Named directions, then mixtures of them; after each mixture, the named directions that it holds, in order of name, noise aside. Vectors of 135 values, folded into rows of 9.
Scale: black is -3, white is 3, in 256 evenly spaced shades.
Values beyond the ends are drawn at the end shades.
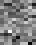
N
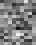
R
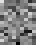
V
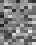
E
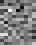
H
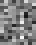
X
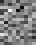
H.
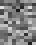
H, N, R.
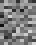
E.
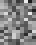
R, V.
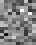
R, V.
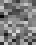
E, N, V.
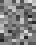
E, V, X.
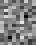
X.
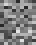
E.
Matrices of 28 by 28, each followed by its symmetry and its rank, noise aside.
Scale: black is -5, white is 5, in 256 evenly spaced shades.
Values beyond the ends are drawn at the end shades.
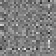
no symmetry, rank four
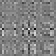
no symmetry, rank two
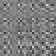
symmetric, rank two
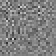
symmetric, rank three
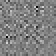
symmetric, rank three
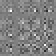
symmetric, rank three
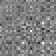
symmetric, rank three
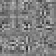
antisymmetric, rank four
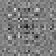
symmetric, rank three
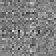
no symmetry, rank four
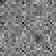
symmetric, rank three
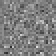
no symmetry, rank four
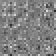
symmetric, rank three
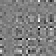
antisymmetric, rank two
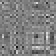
symmetric, rank two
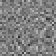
antisymmetric, rank four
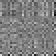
no symmetry, rank two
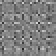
antisymmetric, rank two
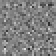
antisymmetric, rank four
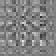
no symmetry, rank two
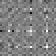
symmetric, rank two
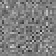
symmetric, rank four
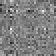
antisymmetric, rank four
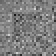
symmetric, rank four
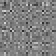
no symmetry, rank three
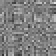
antisymmetric, rank four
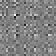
symmetric, rank three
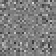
no symmetry, rank four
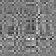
no symmetry, rank three
